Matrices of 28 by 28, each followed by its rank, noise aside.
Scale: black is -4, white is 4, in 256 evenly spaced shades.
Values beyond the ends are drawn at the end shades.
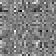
four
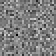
six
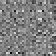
three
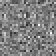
six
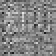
three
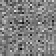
five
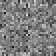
five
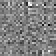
four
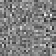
six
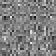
five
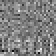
four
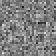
six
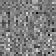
six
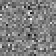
six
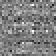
six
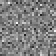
six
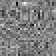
four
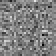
five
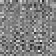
four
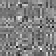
four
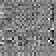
four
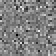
six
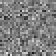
five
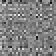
four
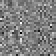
five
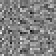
four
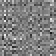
three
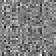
six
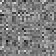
five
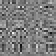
three
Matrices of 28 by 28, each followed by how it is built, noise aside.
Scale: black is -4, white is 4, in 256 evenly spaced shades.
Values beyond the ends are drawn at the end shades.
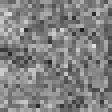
smooth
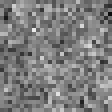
smooth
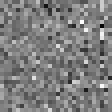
uneven columns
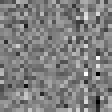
uneven columns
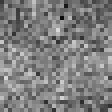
smooth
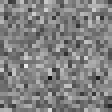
repeating columns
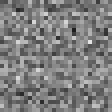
repeating columns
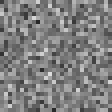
repeating columns
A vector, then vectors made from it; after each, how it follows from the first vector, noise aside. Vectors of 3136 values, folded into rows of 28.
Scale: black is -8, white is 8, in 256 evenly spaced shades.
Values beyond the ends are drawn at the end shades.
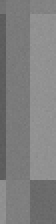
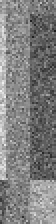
negated, scaled up.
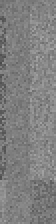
partly zeroed.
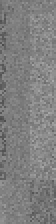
partly zeroed.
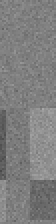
partly zeroed.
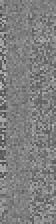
sign-scrambled.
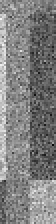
negated, scaled up.
